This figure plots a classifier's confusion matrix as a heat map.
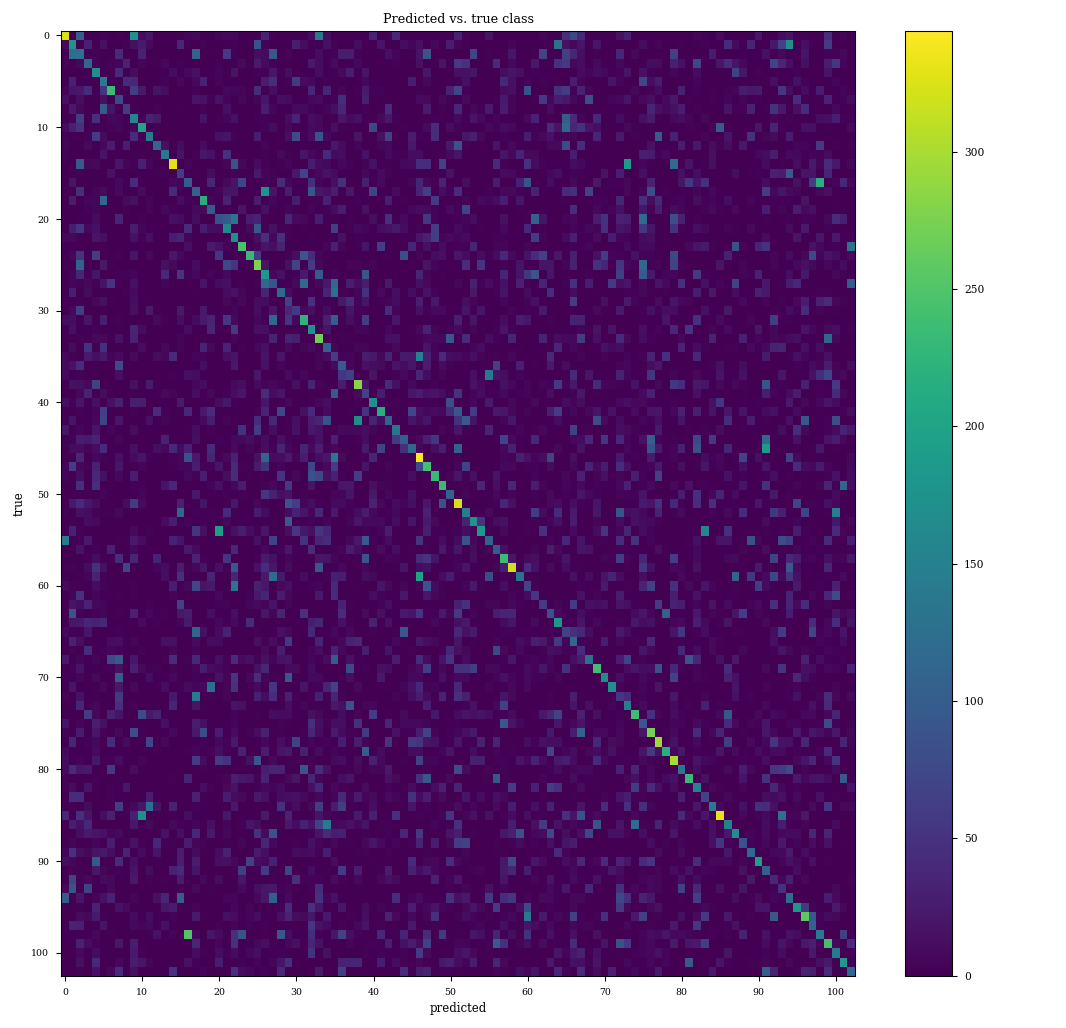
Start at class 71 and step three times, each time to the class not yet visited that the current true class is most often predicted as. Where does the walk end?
100
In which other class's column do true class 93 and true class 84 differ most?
11
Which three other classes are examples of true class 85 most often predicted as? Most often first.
10, 93, 67
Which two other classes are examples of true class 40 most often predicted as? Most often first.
50, 85
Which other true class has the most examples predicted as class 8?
58
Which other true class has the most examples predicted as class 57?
75
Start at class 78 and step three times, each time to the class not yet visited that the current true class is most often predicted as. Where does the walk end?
46
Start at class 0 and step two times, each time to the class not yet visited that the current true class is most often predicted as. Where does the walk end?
65
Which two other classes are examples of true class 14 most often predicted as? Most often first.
73, 79
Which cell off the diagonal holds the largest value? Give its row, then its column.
98, 16
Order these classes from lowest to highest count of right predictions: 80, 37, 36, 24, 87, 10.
37, 36, 80, 87, 10, 24
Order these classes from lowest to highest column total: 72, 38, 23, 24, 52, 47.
24, 23, 38, 52, 72, 47
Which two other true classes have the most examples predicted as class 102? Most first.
23, 27
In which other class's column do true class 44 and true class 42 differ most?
38
